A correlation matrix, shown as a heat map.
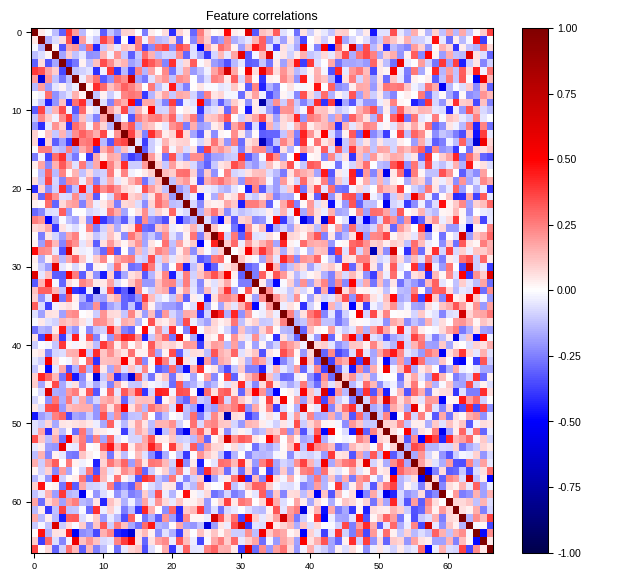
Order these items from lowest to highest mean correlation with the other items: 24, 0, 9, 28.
24, 9, 0, 28
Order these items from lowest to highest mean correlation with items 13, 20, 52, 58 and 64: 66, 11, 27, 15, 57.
66, 27, 15, 57, 11
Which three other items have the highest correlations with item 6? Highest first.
14, 65, 39
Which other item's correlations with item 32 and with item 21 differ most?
55
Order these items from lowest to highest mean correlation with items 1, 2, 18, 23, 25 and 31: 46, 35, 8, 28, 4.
35, 4, 8, 28, 46
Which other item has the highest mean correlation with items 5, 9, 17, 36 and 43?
41
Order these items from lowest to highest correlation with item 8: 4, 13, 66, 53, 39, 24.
24, 4, 53, 66, 13, 39
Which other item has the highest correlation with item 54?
51
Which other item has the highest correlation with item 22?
59
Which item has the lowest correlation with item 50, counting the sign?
63
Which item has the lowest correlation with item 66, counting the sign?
57
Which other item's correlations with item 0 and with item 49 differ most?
28
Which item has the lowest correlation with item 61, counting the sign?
39
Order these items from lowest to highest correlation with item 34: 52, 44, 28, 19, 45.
19, 44, 28, 45, 52
